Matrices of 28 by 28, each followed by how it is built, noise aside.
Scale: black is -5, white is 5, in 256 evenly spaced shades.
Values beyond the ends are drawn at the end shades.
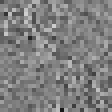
block diagonal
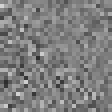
lower triangular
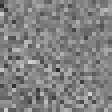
lower triangular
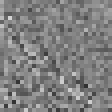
lower triangular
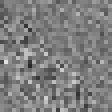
lower triangular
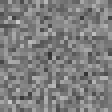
noise
